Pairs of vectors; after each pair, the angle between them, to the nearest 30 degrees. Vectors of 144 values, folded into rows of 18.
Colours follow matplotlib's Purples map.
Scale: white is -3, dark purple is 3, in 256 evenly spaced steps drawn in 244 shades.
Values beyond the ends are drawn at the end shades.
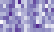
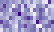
120 degrees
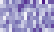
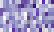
30 degrees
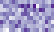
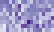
90 degrees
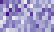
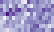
30 degrees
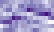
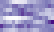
120 degrees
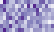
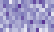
90 degrees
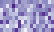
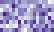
30 degrees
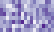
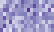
90 degrees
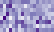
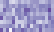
120 degrees
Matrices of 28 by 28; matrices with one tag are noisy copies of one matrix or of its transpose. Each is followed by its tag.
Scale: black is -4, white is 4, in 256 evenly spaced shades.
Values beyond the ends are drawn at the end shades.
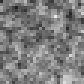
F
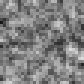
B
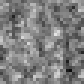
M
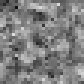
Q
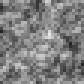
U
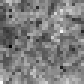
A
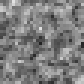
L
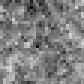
A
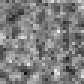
M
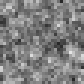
B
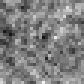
A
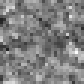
B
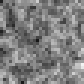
F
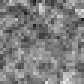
F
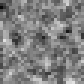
Q
